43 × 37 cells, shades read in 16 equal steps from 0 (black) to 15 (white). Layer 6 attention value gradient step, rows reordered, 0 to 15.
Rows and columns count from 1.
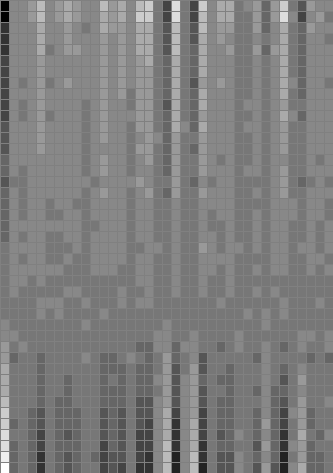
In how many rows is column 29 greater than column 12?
10
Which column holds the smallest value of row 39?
20
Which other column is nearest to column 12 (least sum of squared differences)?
5
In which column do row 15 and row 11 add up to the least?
1
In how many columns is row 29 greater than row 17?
5
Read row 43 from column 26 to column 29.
5 8 7 5
